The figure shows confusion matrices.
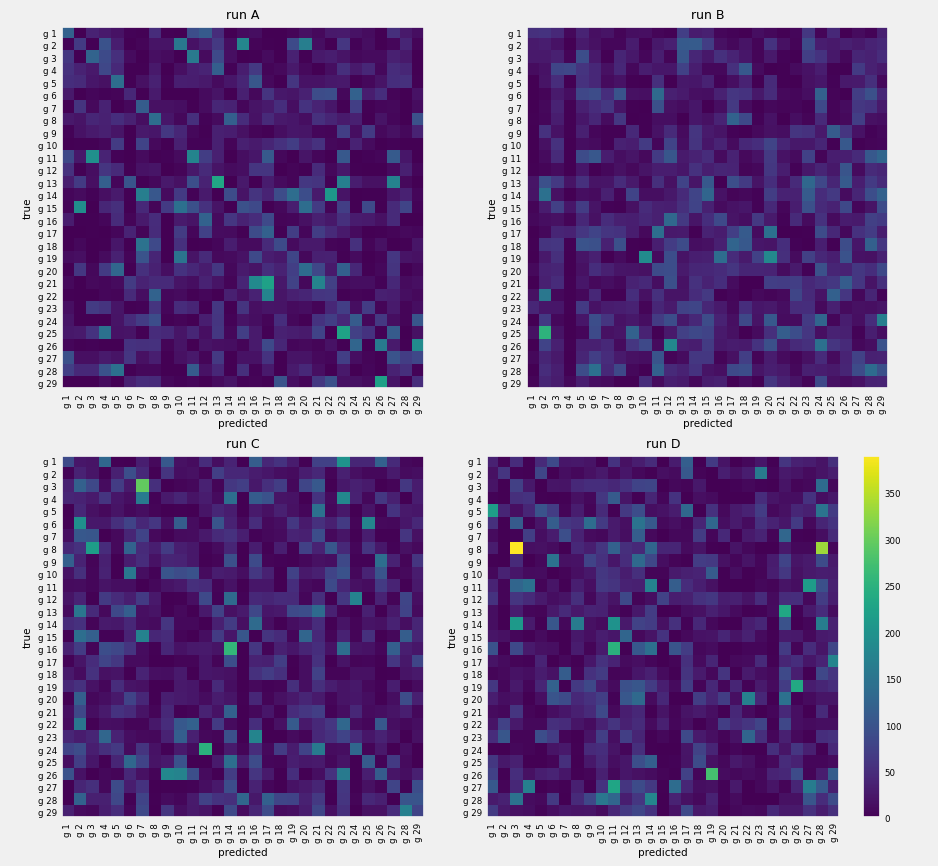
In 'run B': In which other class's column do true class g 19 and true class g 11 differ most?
g 10
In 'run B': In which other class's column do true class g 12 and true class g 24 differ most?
g 29
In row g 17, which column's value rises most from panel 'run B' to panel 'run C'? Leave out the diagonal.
g 14
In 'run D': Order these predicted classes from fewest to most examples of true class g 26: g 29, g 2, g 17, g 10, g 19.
g 2, g 10, g 17, g 29, g 19
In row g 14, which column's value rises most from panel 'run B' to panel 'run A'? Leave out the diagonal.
g 22
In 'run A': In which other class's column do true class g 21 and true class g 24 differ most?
g 17
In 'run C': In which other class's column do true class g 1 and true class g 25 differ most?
g 23
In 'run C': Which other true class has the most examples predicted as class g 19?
g 22
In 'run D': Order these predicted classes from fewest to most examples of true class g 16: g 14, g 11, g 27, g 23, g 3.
g 23, g 27, g 3, g 14, g 11
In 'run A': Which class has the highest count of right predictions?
g 13
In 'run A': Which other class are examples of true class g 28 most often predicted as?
g 5
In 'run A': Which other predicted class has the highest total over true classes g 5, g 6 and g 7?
g 24
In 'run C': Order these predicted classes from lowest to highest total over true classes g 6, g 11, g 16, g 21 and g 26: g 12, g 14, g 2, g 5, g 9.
g 12, g 5, g 9, g 2, g 14
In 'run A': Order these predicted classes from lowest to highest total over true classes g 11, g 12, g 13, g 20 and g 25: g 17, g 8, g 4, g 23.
g 8, g 17, g 4, g 23
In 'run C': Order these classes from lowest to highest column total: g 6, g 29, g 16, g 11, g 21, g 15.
g 15, g 11, g 29, g 6, g 16, g 21
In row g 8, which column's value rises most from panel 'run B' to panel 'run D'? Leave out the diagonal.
g 3
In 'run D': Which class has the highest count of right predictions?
g 27
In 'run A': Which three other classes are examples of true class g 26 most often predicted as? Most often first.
g 29, g 24, g 17
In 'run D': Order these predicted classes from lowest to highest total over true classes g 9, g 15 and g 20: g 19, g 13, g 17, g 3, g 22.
g 17, g 3, g 19, g 22, g 13
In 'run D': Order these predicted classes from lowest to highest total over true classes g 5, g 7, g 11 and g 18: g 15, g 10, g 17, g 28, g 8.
g 15, g 8, g 10, g 17, g 28
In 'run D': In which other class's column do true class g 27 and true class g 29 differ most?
g 11
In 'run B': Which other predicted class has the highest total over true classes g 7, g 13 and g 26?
g 24
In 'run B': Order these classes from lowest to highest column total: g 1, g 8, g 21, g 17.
g 1, g 21, g 8, g 17
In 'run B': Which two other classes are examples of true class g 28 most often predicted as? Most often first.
g 6, g 11
